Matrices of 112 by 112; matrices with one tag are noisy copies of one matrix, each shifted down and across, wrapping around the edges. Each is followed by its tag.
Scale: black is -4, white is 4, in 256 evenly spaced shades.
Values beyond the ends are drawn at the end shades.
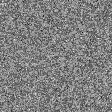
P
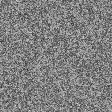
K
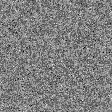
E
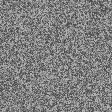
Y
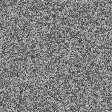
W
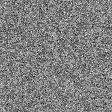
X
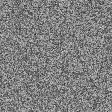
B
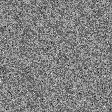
B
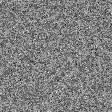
E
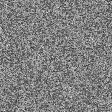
K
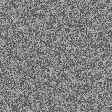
E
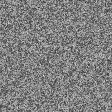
E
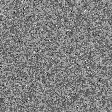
K
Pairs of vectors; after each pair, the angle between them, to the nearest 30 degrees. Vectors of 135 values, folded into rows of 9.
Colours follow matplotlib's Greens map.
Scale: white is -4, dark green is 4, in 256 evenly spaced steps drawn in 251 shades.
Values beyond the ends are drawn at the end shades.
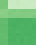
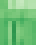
30 degrees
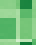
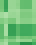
60 degrees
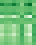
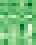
30 degrees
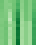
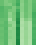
30 degrees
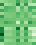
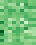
60 degrees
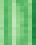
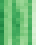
150 degrees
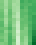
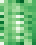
60 degrees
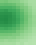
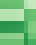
90 degrees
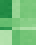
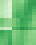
150 degrees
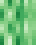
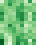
30 degrees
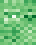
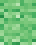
120 degrees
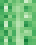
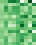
120 degrees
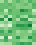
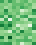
150 degrees
